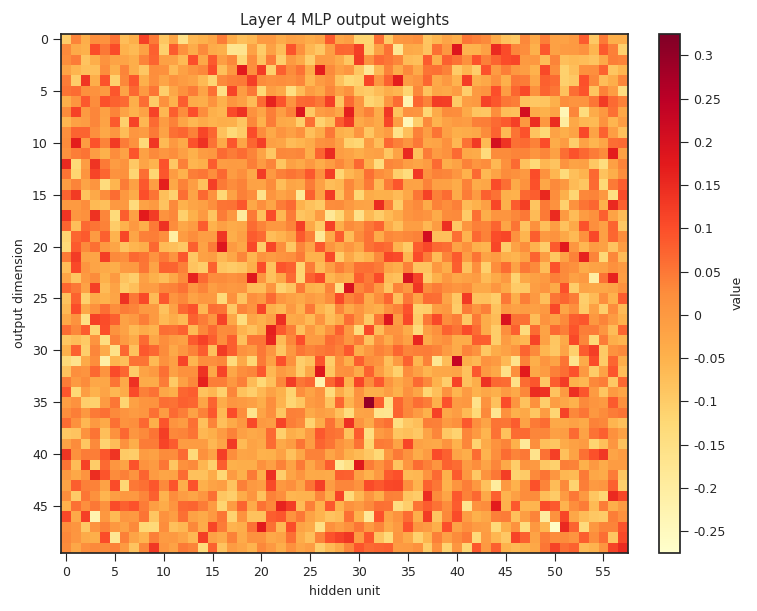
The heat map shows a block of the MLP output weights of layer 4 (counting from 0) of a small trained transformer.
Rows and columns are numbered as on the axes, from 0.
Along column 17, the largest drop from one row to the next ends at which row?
31
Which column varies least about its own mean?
25
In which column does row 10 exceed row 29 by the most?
44
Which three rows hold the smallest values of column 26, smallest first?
33, 19, 47
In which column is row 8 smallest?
35
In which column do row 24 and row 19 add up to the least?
26
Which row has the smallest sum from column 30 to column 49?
36
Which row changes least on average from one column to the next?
11
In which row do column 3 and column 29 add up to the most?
24
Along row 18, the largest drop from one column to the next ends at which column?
40
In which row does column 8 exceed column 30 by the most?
17
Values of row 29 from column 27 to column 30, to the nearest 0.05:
0.05 0.05 0 0.05
